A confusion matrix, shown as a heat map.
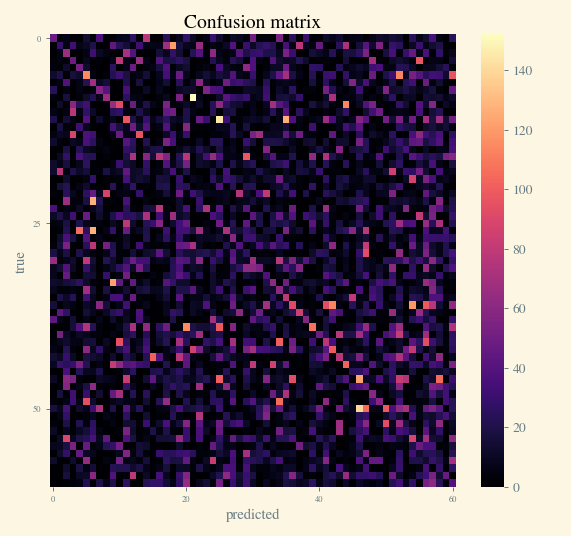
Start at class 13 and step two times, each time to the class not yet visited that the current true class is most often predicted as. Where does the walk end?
55
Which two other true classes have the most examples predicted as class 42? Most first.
36, 8
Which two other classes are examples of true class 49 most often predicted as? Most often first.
34, 5
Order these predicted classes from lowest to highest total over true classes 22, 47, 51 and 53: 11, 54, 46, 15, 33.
33, 15, 54, 46, 11
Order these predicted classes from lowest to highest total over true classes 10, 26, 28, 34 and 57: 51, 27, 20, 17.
51, 27, 17, 20
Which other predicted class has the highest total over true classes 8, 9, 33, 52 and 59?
44
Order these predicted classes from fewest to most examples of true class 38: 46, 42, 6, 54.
6, 46, 54, 42
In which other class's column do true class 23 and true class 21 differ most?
8
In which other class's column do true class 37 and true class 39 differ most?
20
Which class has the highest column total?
56
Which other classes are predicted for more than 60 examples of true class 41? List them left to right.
10, 19, 27, 34, 56
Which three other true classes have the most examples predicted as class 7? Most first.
50, 36, 0
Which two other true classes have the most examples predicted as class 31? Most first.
13, 37
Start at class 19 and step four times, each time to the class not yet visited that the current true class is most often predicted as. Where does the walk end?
25
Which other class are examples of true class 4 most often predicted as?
29
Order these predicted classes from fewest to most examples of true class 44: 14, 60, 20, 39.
39, 14, 20, 60
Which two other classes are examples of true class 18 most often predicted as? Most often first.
51, 1
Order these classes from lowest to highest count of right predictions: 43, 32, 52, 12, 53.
53, 32, 12, 52, 43
